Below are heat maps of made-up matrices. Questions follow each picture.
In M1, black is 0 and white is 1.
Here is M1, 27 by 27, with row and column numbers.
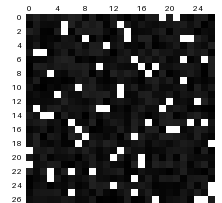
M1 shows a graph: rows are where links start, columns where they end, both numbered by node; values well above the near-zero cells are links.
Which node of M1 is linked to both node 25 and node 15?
node 6
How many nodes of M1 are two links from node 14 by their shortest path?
4
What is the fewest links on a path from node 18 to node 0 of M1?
4
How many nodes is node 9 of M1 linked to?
1
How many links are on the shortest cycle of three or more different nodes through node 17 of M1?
5
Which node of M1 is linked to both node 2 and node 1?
node 5
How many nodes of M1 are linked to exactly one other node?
2
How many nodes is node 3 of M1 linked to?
4
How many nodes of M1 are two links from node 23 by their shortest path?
6
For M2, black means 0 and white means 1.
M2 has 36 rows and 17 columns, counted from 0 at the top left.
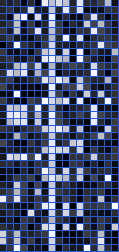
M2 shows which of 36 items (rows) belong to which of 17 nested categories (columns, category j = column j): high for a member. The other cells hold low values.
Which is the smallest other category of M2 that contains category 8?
6
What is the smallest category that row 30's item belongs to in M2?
4
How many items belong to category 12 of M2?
3
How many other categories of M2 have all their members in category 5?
3
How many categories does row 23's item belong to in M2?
1
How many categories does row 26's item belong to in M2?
2
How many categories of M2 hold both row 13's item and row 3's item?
4
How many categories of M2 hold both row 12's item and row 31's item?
1
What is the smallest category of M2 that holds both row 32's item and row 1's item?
9
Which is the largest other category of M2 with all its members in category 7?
2
